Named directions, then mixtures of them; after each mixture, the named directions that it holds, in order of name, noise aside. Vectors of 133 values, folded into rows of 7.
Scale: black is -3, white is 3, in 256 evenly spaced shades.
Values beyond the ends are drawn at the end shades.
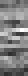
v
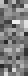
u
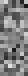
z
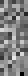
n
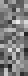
n, u.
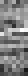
u, v.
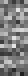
n, v, z.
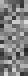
n, u, z.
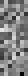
n.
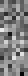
n.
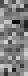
u.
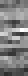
v.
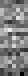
n, v.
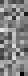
n.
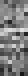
n, u, v.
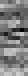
v.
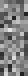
n, u.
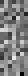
n.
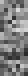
u, v, z.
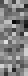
u.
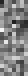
n, u, z.
